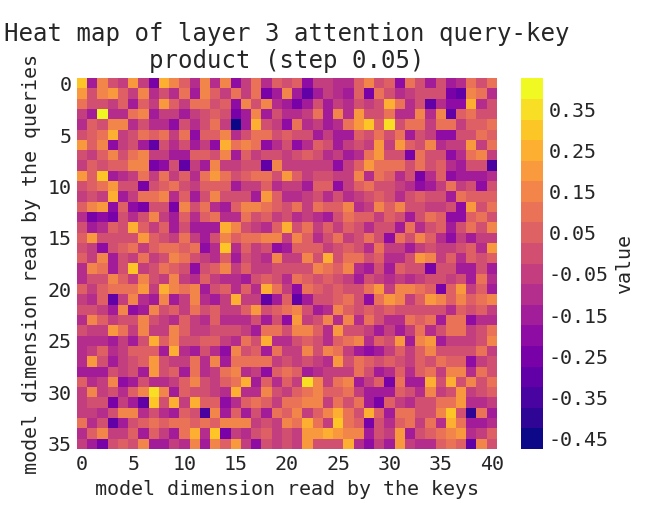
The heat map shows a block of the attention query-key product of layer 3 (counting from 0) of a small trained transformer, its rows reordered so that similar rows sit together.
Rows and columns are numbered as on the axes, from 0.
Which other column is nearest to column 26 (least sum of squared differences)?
23
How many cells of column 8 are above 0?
14
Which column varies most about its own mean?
3
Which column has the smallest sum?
32
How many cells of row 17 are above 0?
17
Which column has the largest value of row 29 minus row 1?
22
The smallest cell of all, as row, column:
4, 15
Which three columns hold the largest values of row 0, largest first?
0, 8, 5
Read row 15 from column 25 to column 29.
0.1 -0.05 0 0.1 0
